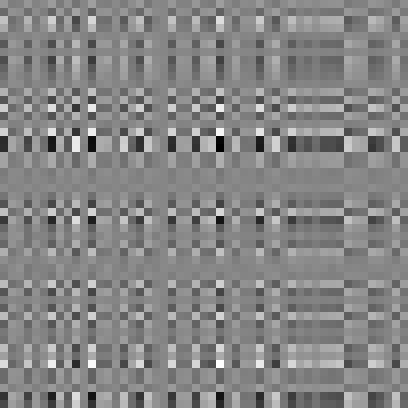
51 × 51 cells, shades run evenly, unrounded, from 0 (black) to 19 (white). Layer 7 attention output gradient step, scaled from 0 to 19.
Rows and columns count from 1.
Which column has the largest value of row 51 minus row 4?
10
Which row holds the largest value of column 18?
46
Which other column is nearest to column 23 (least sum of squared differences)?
5
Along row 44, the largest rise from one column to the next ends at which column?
28
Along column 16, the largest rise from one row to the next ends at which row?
18
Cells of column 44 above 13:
5
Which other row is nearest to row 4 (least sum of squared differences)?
32
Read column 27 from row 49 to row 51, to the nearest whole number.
9 14 13
